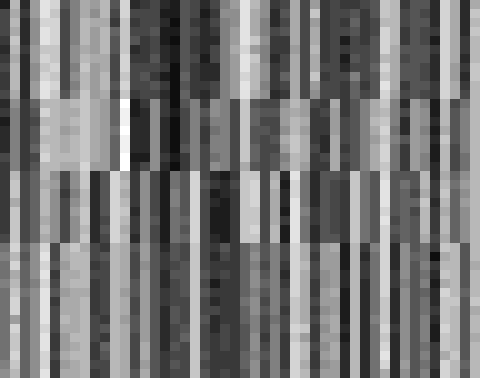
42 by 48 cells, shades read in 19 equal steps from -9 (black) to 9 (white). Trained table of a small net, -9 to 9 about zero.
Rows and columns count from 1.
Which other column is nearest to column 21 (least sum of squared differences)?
3
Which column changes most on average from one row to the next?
29
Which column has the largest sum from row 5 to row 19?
13
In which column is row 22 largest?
39
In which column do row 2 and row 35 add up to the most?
5
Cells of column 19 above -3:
5
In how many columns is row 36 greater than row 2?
24
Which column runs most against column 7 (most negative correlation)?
26
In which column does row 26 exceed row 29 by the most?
25
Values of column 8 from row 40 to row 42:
4 3 3
